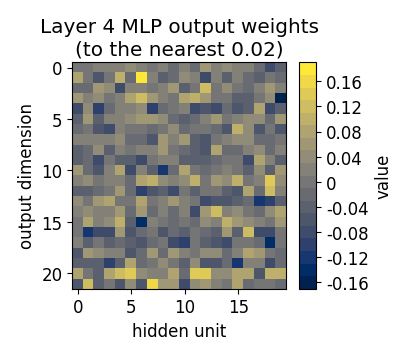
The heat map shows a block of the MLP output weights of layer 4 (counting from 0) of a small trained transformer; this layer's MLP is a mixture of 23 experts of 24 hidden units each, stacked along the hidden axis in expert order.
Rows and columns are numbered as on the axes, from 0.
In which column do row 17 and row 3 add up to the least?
19
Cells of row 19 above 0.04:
1
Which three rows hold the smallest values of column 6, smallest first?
15, 12, 9
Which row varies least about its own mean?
0
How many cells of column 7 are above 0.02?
5
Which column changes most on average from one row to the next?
6
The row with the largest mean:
20
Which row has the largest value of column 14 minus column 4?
2
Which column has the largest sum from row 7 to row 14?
4
